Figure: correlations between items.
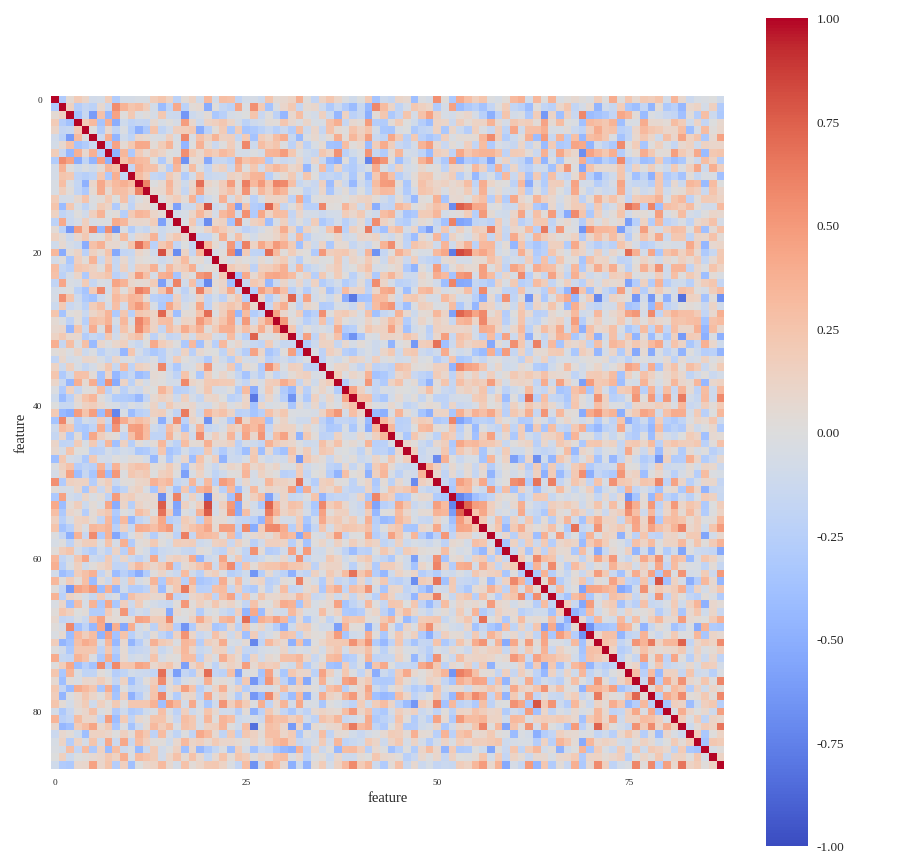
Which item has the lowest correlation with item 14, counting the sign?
52
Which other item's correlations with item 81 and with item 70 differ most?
50
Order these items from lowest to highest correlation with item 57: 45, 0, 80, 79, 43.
79, 43, 0, 80, 45
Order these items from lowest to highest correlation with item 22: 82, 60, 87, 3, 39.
39, 87, 3, 82, 60
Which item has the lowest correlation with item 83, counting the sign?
63
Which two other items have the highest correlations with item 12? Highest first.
11, 25
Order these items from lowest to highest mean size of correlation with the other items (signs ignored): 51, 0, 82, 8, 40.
40, 0, 51, 82, 8
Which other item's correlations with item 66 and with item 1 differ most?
8
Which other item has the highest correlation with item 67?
9
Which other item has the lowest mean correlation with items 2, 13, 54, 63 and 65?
47
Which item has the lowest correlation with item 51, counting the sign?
85
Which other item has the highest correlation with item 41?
17
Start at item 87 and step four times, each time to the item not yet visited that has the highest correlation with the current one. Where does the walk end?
76
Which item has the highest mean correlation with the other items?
56
